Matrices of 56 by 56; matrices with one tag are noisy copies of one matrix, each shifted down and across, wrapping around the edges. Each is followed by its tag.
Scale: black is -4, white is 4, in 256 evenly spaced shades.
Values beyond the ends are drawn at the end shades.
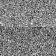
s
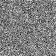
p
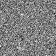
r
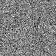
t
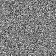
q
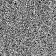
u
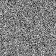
p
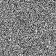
r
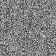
t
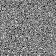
q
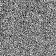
t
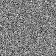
q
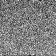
s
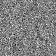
u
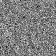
u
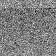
s
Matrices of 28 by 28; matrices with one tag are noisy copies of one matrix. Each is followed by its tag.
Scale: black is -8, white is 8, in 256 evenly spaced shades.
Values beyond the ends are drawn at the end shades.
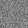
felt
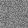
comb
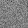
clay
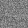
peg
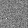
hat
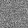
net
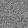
peg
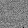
peg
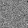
felt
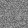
peg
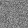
comb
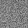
hat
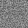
net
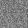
hat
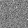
comb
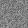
hat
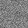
felt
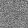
net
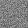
clay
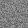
clay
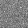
clay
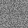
net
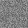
comb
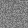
hat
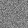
felt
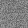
hat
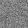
comb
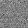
clay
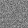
clay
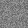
peg
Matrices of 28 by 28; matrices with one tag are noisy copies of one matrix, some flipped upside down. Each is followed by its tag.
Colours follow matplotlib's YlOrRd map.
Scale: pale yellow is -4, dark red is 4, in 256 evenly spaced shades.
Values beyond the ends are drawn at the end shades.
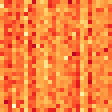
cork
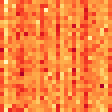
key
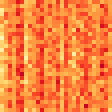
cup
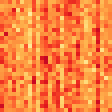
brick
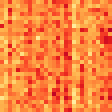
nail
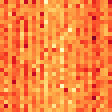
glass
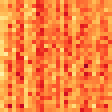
cup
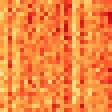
nail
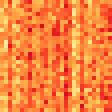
nail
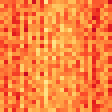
glass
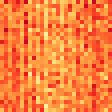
glass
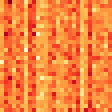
cork
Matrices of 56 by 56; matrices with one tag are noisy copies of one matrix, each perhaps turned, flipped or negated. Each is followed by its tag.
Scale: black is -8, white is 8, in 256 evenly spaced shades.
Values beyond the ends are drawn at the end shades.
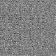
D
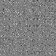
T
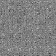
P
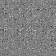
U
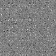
U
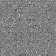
U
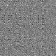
D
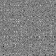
T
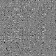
D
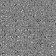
T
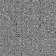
T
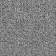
D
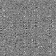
U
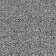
T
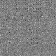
D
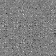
U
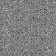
P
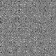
T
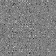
U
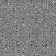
P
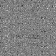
P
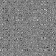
P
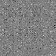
U
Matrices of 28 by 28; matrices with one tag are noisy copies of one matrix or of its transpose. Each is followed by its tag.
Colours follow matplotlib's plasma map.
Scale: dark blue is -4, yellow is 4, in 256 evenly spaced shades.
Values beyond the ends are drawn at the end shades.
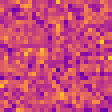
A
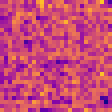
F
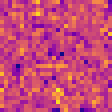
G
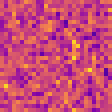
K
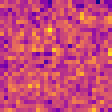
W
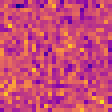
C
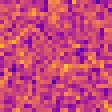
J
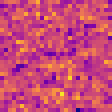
G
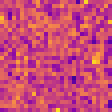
A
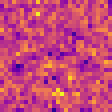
G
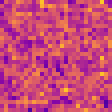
F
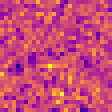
G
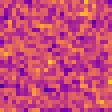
C
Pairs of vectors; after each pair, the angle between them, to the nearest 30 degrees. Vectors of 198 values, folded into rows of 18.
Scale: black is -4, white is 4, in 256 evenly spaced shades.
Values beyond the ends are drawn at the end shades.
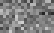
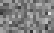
120 degrees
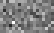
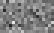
30 degrees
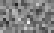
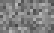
90 degrees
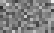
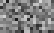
90 degrees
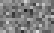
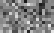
90 degrees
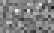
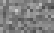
30 degrees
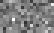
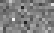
30 degrees
